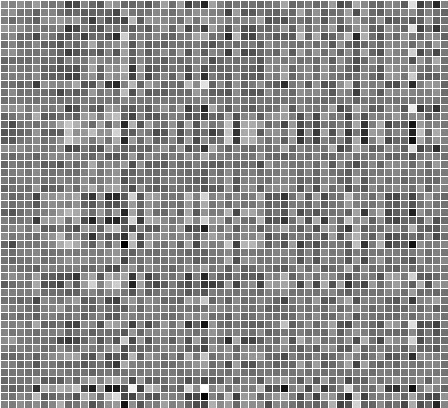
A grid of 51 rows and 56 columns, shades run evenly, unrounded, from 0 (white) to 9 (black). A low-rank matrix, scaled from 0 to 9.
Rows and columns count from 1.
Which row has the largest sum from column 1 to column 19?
5
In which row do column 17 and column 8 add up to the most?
36
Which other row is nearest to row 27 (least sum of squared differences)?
16
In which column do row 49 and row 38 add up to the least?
26
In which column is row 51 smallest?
45
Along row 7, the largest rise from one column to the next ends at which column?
53
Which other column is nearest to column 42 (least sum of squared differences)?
21
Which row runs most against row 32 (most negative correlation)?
34
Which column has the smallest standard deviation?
4
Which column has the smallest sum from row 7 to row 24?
15
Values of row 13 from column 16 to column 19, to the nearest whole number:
4 5 5 5
